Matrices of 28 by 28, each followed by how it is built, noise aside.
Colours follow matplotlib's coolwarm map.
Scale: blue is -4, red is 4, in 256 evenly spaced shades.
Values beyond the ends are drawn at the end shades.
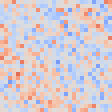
Toeplitz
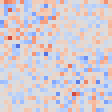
block diagonal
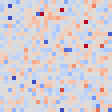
sparse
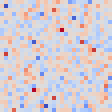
sparse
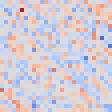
Toeplitz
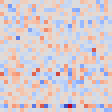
uneven rows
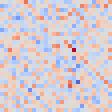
Toeplitz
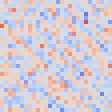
Toeplitz
